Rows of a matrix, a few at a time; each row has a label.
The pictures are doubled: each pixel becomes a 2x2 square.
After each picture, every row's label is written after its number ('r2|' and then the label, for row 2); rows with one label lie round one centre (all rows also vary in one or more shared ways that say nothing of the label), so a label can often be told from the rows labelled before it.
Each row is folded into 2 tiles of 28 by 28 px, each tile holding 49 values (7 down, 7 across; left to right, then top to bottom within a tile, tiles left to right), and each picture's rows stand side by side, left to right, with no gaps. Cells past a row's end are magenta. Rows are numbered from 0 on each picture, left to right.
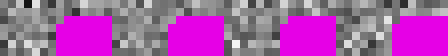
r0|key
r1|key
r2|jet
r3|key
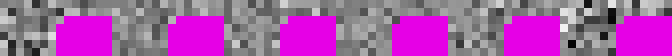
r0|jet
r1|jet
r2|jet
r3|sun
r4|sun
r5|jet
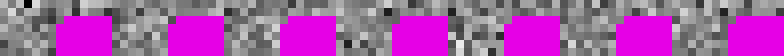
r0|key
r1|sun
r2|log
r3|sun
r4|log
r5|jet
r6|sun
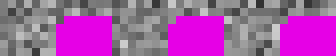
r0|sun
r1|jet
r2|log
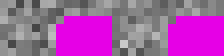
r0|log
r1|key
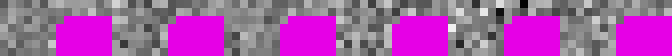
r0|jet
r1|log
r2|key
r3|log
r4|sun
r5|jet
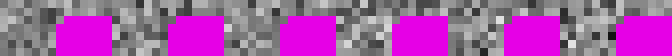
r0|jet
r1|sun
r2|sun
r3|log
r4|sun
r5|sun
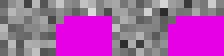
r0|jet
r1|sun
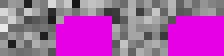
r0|jet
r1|sun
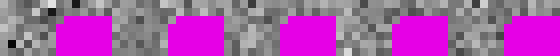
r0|sun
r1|jet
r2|key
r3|log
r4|key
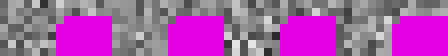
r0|jet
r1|sun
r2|log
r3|key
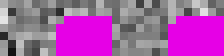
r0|key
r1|jet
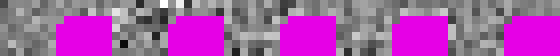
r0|jet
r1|jet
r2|key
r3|key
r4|sun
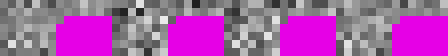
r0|key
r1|sun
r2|key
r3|log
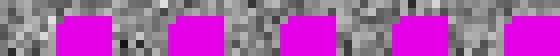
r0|key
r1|sun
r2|log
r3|key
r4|key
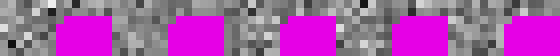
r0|sun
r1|key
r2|sun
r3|key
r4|log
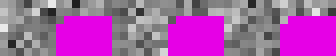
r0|sun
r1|sun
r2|jet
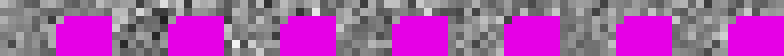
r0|log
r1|jet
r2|jet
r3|jet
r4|sun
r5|jet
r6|log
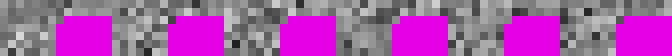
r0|key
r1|sun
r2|jet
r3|key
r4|sun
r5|sun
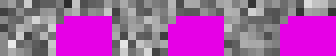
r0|log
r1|log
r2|key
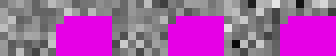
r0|jet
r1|key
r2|sun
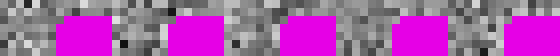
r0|key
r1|log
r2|log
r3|jet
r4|jet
